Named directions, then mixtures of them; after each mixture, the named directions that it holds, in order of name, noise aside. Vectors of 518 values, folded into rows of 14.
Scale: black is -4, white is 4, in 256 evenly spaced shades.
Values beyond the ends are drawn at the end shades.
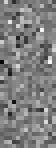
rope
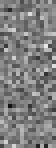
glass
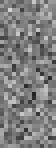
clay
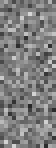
glass, rope.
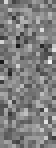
clay, rope.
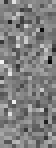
rope.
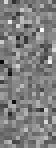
rope.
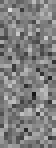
clay.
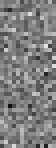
glass.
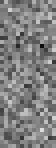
clay, rope.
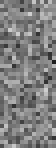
clay, glass.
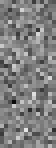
clay, rope.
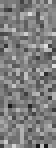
glass.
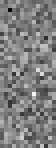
clay, glass.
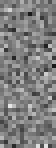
glass.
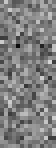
clay, rope.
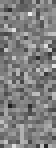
glass.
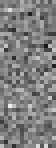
glass.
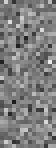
glass, rope.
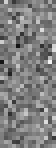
clay, rope.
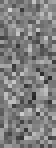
clay.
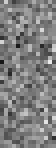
clay, rope.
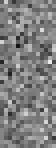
clay, rope.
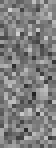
clay.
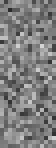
clay, rope.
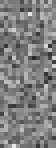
clay, glass.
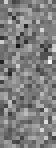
clay, rope.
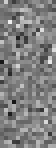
rope.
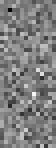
clay, glass.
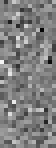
rope.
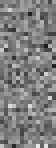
glass.
